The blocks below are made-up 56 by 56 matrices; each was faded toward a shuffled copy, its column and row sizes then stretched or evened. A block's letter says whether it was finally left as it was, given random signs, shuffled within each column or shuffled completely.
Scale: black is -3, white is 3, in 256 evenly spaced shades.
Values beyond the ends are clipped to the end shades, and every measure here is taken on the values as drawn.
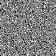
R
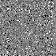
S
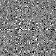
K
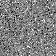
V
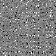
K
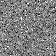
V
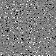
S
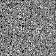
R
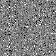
R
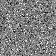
V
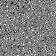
V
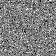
V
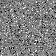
V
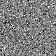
V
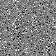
R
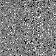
R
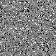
S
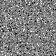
V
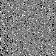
R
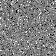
V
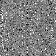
R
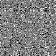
K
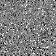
S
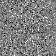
R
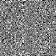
K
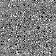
S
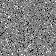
V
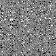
S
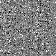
R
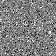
V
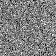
V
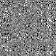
K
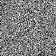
R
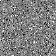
R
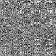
K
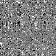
K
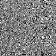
K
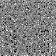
K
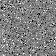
V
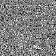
K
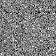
S
